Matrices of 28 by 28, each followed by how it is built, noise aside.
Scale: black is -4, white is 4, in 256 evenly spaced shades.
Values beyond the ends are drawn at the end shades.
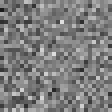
repeating rows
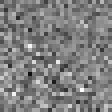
lower triangular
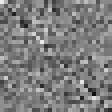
diagonal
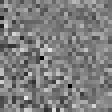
lower triangular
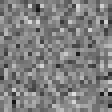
low rank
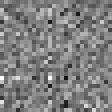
low rank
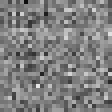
blocks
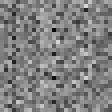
repeating rows
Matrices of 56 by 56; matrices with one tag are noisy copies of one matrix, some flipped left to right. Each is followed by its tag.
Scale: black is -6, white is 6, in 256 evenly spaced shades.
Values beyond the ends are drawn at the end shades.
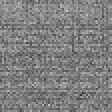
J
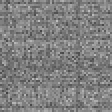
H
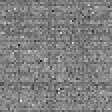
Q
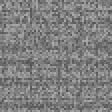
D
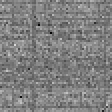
H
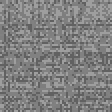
J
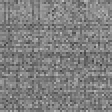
J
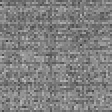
Q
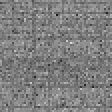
H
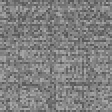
Q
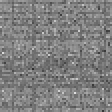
H
